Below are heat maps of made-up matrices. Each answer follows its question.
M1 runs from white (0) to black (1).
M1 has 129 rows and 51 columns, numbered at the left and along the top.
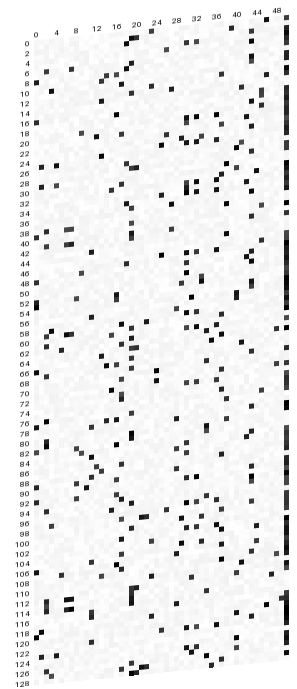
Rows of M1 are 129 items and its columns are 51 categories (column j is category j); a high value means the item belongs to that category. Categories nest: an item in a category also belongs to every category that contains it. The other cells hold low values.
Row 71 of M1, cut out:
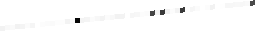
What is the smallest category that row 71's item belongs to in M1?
15
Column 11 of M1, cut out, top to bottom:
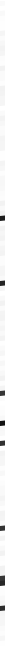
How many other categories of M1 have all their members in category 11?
2
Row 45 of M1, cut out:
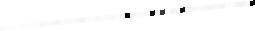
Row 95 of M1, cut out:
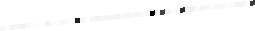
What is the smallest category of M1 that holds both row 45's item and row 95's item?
36
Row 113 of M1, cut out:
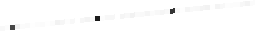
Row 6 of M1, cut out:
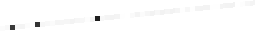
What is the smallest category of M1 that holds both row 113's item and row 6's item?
2
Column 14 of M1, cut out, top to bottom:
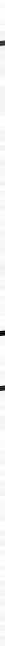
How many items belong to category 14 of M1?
3
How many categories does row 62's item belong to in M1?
5
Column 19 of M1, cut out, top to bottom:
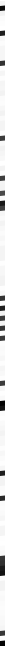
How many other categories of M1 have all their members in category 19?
9
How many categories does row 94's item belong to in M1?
3
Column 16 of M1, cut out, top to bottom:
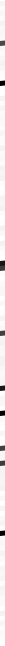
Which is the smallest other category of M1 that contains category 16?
0
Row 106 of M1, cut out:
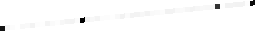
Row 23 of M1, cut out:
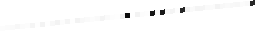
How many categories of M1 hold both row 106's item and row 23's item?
1
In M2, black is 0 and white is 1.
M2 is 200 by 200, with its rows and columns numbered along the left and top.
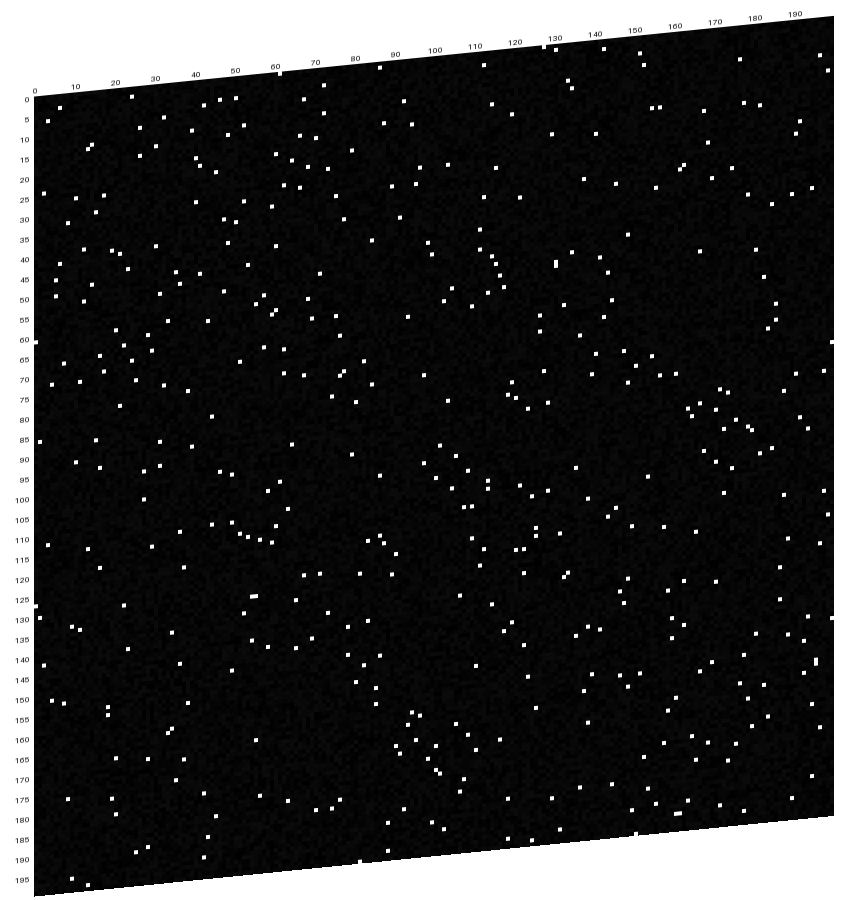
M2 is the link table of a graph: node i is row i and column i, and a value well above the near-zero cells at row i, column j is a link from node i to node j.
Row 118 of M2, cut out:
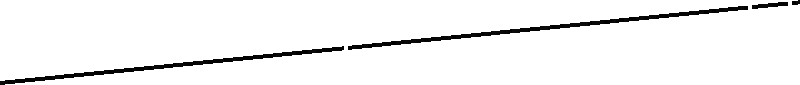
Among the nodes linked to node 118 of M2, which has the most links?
node 86
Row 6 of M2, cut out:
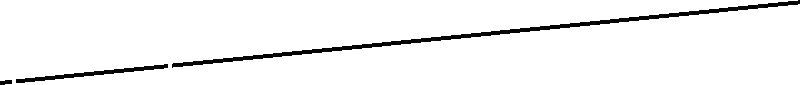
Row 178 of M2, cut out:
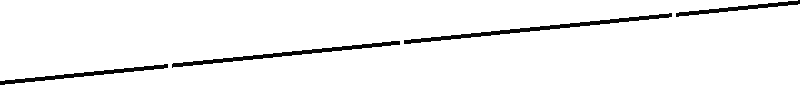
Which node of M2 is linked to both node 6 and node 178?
node 42
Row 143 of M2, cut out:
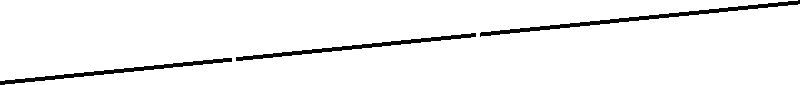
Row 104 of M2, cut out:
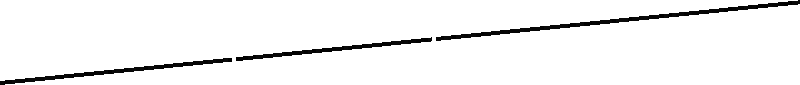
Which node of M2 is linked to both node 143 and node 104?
node 58
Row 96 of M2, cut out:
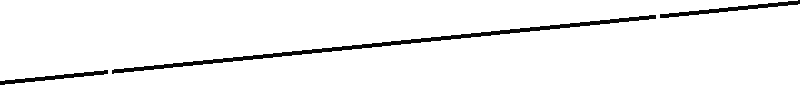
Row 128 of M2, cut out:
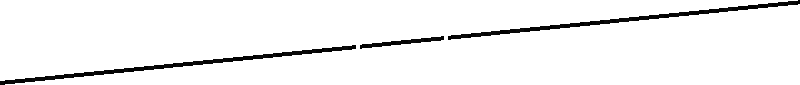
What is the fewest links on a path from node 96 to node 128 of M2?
7
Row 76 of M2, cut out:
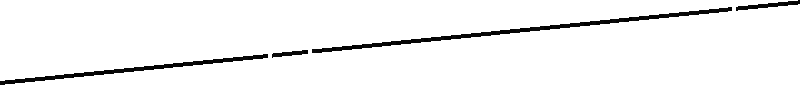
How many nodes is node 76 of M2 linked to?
3
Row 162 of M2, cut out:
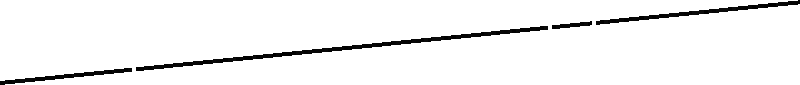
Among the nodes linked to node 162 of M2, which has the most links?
node 148
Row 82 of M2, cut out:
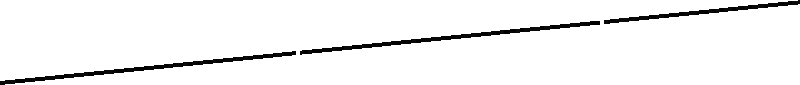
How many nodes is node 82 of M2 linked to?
2
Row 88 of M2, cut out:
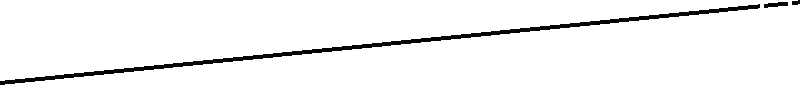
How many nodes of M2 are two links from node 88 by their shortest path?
2
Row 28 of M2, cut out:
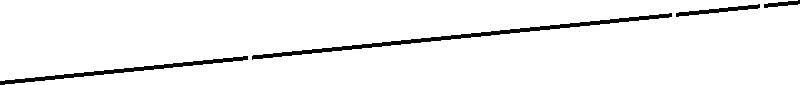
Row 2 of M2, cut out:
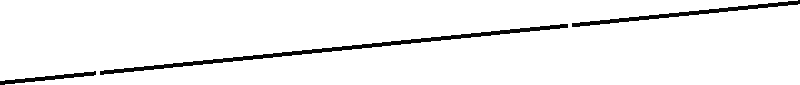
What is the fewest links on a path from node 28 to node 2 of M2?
4
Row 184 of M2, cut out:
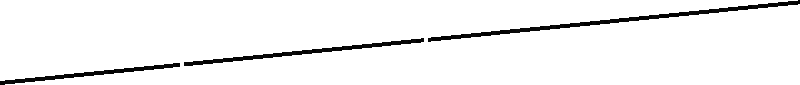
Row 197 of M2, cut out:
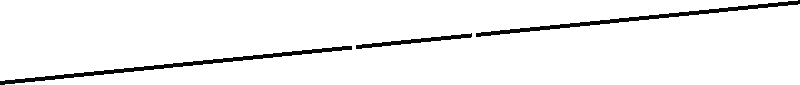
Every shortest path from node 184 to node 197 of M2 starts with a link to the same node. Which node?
node 106
